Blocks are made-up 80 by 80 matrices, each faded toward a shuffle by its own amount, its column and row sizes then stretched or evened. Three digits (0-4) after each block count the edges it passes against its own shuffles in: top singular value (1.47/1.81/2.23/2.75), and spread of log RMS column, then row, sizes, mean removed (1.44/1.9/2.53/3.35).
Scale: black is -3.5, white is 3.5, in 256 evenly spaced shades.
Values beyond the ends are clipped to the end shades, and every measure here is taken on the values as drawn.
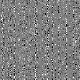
3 4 0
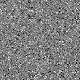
1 0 0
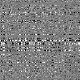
3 2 4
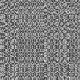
4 3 0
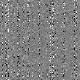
2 4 1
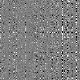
3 4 2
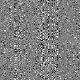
3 3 0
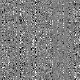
1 4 2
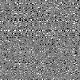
3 1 3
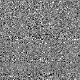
0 1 3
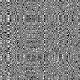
4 3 0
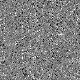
0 2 0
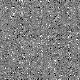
0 2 1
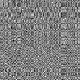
4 1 0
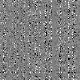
1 4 1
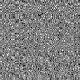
3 0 1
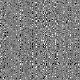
3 4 1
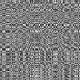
4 2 4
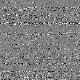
0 0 4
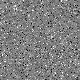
0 0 0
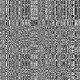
4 4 0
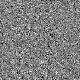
1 1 1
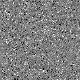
0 1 0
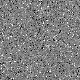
0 0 0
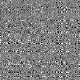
3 2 3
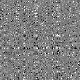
3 2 2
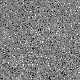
0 1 1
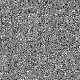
1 0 0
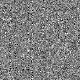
0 2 0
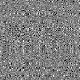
3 1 2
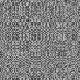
4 2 1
